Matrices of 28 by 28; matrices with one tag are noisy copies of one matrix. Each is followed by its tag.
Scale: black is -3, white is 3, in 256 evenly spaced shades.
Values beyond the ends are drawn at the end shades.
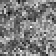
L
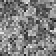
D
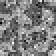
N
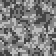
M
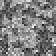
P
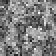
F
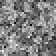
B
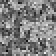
L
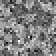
M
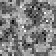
N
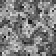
B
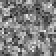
M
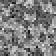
M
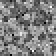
M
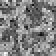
N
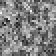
B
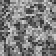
F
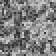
L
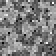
B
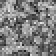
B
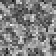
M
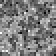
D
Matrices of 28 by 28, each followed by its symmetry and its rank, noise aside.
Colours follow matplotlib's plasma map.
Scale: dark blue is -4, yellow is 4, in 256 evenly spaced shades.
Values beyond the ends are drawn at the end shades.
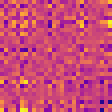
symmetric, rank three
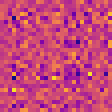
no symmetry, rank four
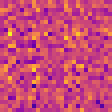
no symmetry, rank four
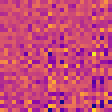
no symmetry, rank four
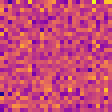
antisymmetric, rank four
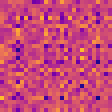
no symmetry, rank three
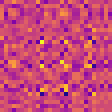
symmetric, rank three
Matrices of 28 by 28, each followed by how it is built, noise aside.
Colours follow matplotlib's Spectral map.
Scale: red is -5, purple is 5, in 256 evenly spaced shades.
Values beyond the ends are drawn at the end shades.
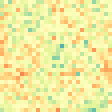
smooth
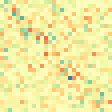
banded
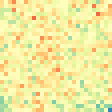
smooth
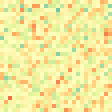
Hankel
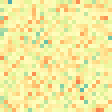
Hankel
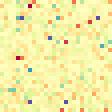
sparse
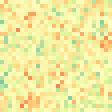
smooth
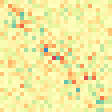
banded
